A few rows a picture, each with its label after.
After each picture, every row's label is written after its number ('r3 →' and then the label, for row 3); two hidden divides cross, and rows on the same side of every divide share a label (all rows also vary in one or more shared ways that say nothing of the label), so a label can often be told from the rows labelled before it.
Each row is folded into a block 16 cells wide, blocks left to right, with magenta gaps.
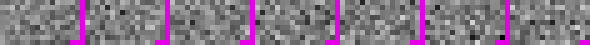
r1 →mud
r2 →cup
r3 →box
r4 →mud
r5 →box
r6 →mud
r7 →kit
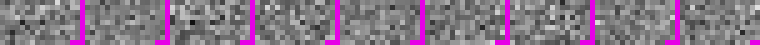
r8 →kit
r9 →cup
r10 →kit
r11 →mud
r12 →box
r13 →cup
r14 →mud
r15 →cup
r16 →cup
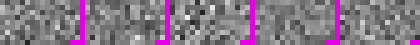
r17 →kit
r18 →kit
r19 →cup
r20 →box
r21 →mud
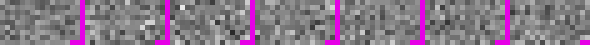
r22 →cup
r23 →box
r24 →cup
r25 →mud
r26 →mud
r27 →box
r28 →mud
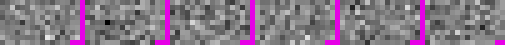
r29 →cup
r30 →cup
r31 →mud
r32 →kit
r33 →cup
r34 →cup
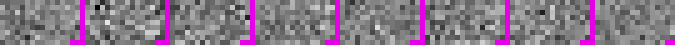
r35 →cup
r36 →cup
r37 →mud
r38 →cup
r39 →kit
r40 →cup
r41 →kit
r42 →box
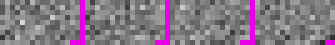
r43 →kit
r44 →mud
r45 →kit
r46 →mud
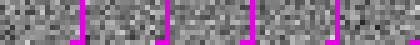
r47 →cup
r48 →mud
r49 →box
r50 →cup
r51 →box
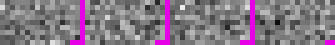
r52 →kit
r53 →kit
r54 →kit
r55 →box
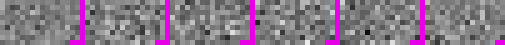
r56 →box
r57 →mud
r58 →cup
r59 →mud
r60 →cup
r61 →kit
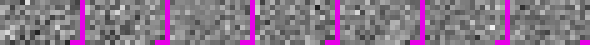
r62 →box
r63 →box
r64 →cup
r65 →box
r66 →box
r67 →cup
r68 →box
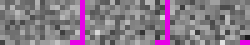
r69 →cup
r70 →cup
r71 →mud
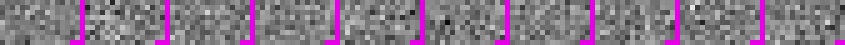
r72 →cup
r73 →kit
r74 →cup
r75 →kit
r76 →kit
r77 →box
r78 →box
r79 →kit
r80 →mud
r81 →box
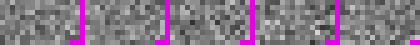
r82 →box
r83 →box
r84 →cup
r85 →mud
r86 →kit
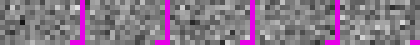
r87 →box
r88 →cup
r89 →cup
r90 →mud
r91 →box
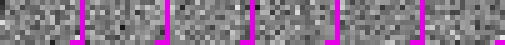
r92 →kit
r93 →box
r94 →box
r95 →cup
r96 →box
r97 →kit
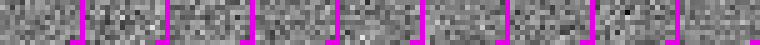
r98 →cup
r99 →cup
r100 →box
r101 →cup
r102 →mud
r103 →kit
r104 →mud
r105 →kit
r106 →box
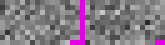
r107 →cup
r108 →cup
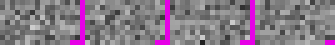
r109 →box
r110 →box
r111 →box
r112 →box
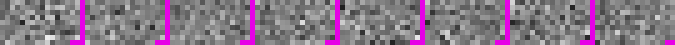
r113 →mud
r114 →kit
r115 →cup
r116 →cup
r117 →kit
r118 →mud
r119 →box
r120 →box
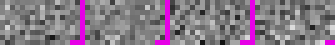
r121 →cup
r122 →mud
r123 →cup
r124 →cup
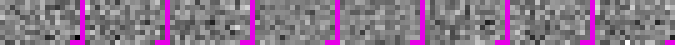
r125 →box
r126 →mud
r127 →cup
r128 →box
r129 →kit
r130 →kit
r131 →cup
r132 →kit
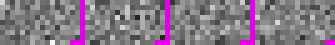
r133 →cup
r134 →cup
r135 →mud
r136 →kit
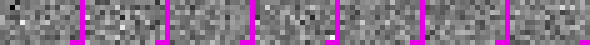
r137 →cup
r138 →cup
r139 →cup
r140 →cup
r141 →box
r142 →cup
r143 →kit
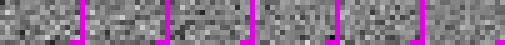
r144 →cup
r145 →kit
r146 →kit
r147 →box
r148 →kit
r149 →cup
